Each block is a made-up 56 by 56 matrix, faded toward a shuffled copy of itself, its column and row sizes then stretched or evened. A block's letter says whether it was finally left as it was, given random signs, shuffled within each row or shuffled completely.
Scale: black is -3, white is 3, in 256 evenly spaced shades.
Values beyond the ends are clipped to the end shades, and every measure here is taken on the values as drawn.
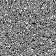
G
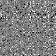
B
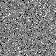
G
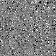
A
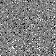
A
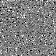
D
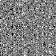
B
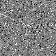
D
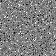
G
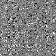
B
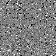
A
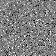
D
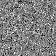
G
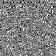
A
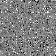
A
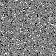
G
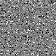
B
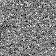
D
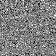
D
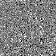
A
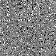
A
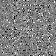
B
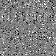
B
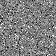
G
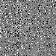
A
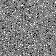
G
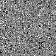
A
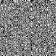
B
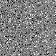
A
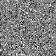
A
